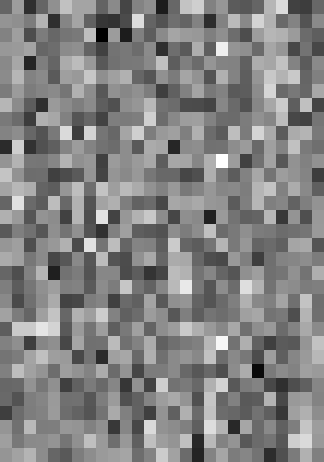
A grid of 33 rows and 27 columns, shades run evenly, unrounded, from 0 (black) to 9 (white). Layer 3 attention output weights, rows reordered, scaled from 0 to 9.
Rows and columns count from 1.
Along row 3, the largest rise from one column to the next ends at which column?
10
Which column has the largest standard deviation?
9
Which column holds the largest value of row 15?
2
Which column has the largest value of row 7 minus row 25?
23
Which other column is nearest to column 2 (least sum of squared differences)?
7
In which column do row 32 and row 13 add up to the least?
17
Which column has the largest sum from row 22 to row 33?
26
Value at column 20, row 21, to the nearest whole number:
4
